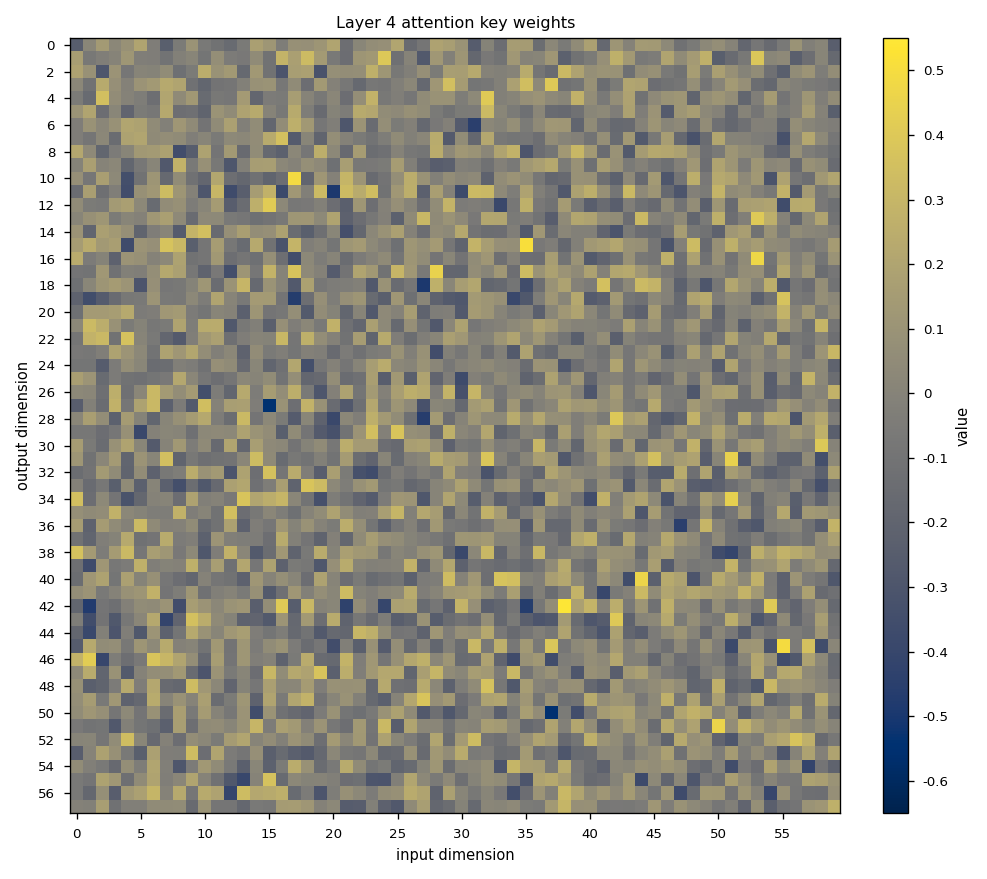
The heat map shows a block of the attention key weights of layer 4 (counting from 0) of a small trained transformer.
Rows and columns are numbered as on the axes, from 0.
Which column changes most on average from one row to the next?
17
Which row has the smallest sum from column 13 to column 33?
43
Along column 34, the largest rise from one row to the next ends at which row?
47
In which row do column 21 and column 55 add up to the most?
11
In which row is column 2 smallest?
46
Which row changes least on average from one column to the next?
57
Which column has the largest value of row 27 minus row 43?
3
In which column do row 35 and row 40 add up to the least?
48
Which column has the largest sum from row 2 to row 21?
7
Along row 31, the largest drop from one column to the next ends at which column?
52
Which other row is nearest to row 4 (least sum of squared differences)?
37
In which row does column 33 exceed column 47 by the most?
36
